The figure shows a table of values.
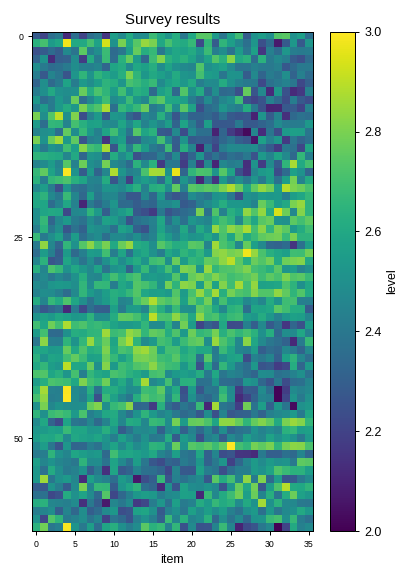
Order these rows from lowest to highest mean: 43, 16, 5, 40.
16, 5, 43, 40
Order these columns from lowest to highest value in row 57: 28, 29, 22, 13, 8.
8, 29, 13, 22, 28
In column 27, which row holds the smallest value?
12
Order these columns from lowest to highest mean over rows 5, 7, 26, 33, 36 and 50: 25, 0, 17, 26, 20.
26, 25, 0, 20, 17
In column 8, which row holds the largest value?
46
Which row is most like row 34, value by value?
0
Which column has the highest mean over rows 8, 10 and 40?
5
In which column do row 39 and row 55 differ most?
13
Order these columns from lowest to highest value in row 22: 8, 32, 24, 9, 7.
9, 24, 8, 7, 32
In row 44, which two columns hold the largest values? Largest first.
4, 1
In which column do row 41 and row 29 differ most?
31
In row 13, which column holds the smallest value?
28
